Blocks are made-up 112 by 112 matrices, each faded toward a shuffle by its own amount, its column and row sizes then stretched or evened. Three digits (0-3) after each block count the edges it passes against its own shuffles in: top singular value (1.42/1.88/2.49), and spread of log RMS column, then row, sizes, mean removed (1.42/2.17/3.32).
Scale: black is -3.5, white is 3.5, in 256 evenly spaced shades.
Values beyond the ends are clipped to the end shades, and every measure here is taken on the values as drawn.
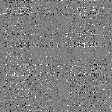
2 2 2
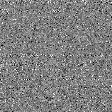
0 0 2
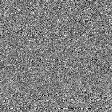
1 0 2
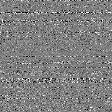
2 0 3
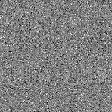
2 0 0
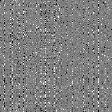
3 3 0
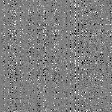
1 3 2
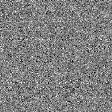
1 0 2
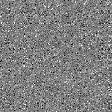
2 1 1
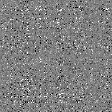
0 2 2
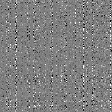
2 3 1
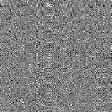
3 2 2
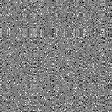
3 1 0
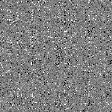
2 2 1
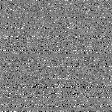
0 0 3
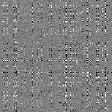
3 3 2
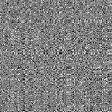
3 1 2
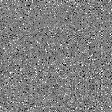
2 0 1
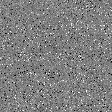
0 0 1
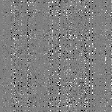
2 3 2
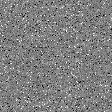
0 0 1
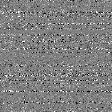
0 1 3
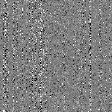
1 3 0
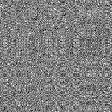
3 0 0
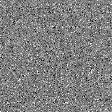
1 1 1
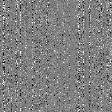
2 3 0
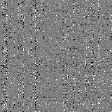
2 3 1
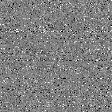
1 0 2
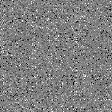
2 1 1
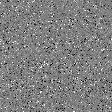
0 0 1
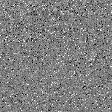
1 0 1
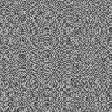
3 1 0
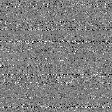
1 0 3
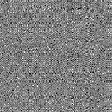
3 1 1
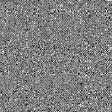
2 2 2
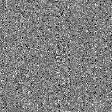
1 2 0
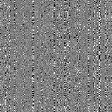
3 3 0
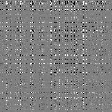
3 3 3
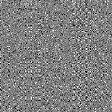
3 2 1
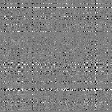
3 2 3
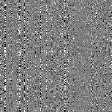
3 3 0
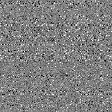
2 0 2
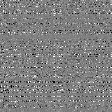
2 1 3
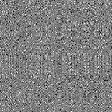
3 1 0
